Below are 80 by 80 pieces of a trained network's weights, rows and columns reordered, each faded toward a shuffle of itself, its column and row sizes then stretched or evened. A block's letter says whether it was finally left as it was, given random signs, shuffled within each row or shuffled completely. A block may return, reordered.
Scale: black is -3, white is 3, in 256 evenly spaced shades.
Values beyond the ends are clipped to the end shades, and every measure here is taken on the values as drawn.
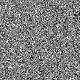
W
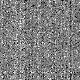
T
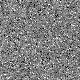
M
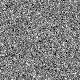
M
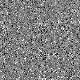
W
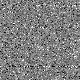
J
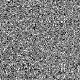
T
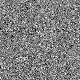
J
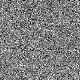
W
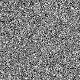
J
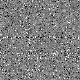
W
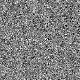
W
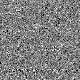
W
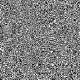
T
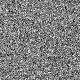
M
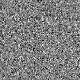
T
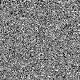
J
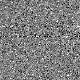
W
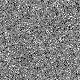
M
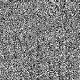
T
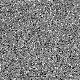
J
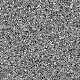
J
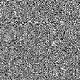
T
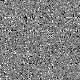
W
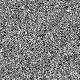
J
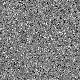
M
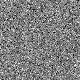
M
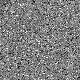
M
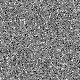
M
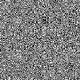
T
